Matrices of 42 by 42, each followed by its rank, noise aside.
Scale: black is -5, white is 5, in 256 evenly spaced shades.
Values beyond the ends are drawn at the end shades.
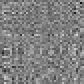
five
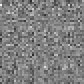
five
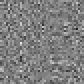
six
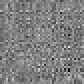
four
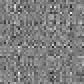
five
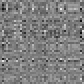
three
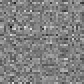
four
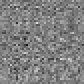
five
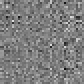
six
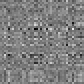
three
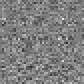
six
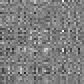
four
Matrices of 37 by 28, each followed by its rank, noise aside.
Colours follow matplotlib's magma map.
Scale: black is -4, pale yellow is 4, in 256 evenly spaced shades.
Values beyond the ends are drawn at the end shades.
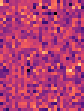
eight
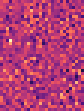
eight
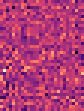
seven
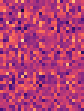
six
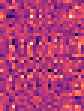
five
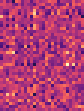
six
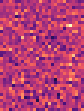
eight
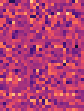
eight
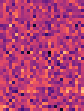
seven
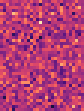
eight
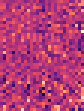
six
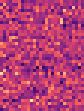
eight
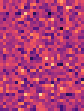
six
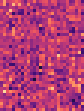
seven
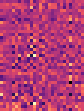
five
